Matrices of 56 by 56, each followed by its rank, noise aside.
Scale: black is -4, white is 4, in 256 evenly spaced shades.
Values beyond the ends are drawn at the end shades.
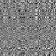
five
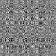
five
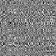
five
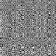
six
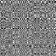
four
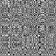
five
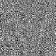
eight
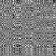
four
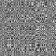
four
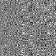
five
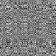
four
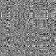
five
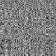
six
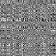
four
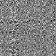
six
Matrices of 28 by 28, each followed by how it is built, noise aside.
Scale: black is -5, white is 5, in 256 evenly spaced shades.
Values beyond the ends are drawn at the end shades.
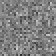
low rank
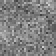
smooth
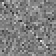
diagonal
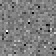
sparse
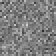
Hankel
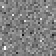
sparse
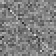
diagonal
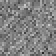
Hankel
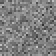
Hankel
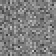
repeating rows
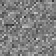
Hankel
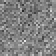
Hankel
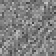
Hankel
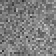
smooth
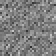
Hankel
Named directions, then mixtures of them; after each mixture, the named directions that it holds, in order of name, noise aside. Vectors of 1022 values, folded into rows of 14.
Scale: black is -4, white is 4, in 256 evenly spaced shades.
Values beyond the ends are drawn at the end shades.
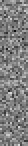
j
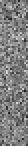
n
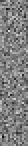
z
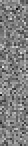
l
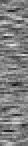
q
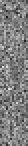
l, n.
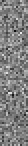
j, n, z.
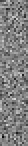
z.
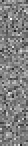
j, l, z.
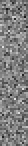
j, n, z.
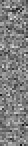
l, q, z.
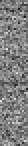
j, q, z.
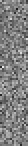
j, l.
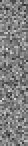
j, z.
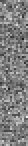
n, q.
